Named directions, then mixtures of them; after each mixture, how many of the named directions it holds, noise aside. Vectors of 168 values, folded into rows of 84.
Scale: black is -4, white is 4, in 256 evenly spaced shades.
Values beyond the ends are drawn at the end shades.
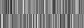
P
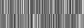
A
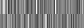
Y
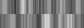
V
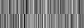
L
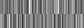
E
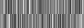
four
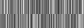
one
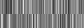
two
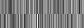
three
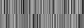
one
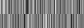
two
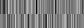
one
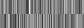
four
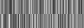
three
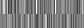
one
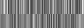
two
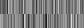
three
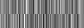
one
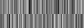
one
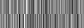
one
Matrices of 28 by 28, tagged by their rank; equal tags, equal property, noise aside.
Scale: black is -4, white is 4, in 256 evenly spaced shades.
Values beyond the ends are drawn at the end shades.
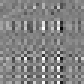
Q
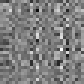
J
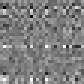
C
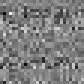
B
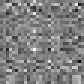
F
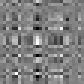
Q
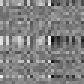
Q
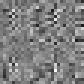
J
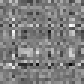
C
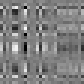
Q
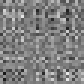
C
